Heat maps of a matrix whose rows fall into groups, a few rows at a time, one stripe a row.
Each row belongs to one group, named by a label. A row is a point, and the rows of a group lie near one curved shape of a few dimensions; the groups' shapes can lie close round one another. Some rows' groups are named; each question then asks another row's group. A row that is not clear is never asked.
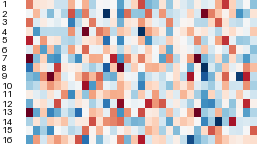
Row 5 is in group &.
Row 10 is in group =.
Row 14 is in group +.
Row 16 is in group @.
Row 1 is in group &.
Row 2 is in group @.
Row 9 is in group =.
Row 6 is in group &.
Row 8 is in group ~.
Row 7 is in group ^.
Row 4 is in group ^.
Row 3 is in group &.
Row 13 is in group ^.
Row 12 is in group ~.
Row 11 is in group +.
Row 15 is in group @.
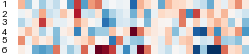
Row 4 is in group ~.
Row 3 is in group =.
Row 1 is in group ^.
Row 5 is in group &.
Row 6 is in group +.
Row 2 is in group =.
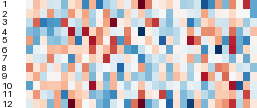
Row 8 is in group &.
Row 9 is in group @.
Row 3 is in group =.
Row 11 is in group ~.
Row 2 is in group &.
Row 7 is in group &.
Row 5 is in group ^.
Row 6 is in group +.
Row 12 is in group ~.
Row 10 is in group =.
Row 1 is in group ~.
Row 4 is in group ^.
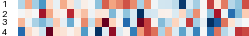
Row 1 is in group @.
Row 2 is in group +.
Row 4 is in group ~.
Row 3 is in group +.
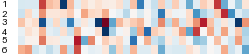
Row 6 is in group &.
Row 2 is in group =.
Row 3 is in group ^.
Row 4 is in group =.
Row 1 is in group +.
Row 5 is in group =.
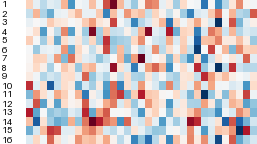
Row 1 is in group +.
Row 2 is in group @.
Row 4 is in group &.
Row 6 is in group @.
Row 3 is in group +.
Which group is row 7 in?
~
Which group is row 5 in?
&
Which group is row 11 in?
~
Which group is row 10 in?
^
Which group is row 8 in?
+
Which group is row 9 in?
@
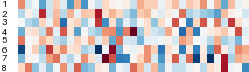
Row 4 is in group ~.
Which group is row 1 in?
^
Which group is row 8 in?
&
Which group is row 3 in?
@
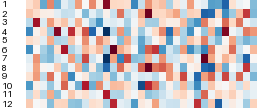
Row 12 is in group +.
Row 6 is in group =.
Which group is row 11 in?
&
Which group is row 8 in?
~
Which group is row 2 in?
~
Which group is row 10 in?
=
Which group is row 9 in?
@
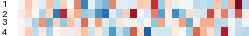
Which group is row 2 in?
~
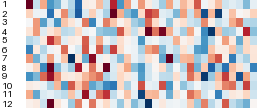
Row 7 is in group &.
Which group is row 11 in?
^
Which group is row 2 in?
+
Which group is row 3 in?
=
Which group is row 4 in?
~
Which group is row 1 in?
^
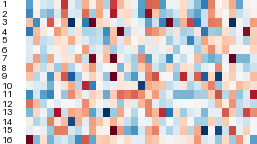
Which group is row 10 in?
^
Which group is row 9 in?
+
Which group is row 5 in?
@
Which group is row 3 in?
&
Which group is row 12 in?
&
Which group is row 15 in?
+
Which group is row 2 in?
=
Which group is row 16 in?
^
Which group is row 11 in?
@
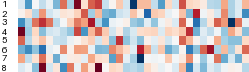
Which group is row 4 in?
^
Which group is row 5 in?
&
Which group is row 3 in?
=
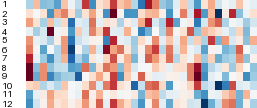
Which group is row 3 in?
&
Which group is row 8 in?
^
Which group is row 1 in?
=
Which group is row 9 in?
^
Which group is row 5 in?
+
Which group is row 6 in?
+
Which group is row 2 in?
+
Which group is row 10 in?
+
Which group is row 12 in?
=
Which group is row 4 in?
&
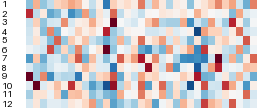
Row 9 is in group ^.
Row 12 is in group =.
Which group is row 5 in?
~
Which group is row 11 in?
~
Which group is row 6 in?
&
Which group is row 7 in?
@
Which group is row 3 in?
=
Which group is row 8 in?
@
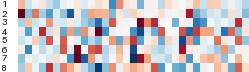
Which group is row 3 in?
~
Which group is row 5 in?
~
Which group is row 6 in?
^
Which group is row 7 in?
=
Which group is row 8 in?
~
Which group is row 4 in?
&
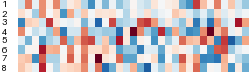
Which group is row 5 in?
^
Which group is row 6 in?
+
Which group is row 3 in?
~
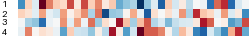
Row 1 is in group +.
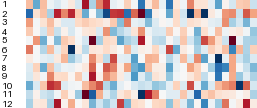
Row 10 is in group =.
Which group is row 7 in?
+
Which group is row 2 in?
~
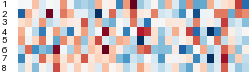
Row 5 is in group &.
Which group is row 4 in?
+
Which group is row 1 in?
~
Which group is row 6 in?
=
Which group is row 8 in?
=
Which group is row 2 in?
~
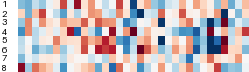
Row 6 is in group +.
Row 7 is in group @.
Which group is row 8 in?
&
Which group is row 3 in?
+
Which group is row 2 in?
&
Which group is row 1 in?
^
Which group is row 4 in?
@
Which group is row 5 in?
+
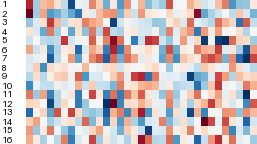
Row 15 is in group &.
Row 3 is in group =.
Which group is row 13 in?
~
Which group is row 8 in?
=
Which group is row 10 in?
@
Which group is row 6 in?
^
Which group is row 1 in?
&
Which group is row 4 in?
&
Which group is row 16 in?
&
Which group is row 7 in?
^
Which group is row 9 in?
@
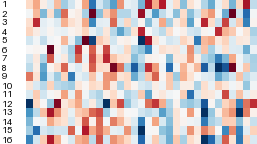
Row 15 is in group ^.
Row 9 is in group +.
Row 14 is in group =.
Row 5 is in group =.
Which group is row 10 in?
&
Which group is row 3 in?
@
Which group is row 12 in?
~
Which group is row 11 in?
@
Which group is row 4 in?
&
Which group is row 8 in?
+
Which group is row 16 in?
=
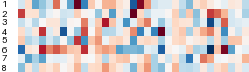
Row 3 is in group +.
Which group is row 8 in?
=
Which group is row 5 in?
^
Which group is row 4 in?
&
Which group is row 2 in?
&
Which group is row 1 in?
=
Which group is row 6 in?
+
